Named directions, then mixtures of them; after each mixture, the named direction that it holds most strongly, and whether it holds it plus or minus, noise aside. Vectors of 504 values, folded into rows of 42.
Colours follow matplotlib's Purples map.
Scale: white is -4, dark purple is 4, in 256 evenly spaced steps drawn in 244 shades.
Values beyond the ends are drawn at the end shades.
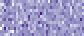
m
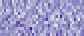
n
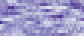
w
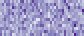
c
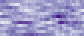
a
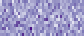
n, plus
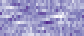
a, minus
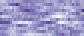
a, minus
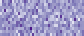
n, plus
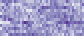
a, plus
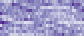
a, minus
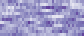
w, minus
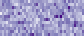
c, plus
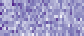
m, minus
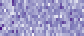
n, minus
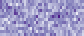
n, minus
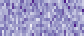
c, plus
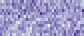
c, plus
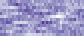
a, minus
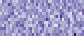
n, plus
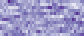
w, minus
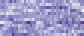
w, minus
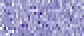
m, plus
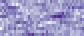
a, plus
